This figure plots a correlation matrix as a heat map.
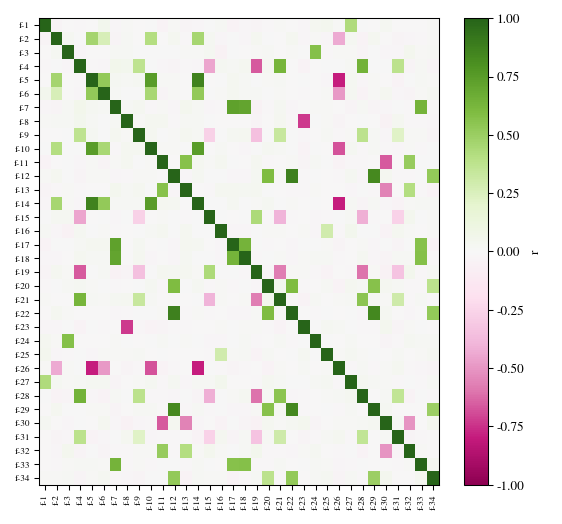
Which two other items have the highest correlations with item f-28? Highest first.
f-4, f-21
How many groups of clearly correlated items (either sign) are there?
9
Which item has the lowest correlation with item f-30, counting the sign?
f-11
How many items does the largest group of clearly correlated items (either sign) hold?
7
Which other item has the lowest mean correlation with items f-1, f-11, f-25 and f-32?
f-30
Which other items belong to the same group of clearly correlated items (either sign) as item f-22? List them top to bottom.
f-12, f-20, f-29, f-34
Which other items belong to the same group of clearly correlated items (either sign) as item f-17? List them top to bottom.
f-7, f-18, f-33
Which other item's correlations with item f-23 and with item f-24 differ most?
f-8
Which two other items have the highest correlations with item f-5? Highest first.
f-14, f-10
